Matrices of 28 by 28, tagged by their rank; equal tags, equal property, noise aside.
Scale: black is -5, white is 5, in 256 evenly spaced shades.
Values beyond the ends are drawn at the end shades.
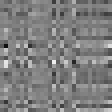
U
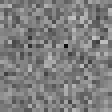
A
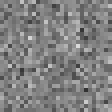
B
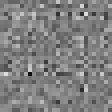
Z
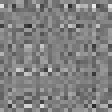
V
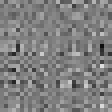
V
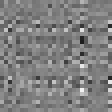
V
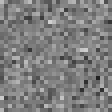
B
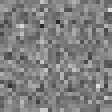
A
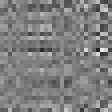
U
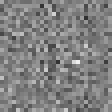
B
